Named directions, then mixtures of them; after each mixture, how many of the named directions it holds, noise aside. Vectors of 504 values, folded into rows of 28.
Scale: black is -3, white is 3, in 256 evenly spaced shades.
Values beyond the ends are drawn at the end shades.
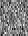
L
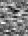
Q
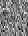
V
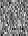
one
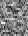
two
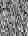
one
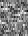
three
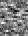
one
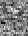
two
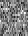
three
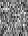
three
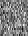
two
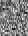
three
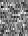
three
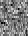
three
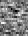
one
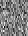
one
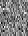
one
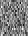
one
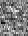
three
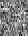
three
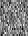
one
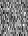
two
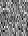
one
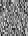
two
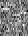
three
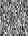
one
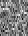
two
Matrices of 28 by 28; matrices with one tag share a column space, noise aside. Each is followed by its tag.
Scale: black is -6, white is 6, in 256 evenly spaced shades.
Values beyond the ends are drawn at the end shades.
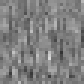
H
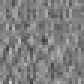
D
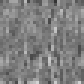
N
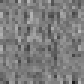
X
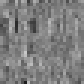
N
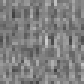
D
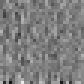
X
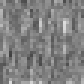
N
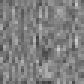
D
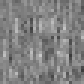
H
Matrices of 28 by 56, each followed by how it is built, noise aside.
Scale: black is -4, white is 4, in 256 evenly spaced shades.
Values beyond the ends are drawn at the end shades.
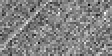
Hankel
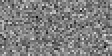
noise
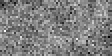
smooth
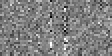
uneven columns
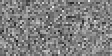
noise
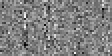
uneven columns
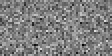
repeating columns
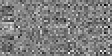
low rank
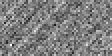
Hankel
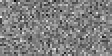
noise
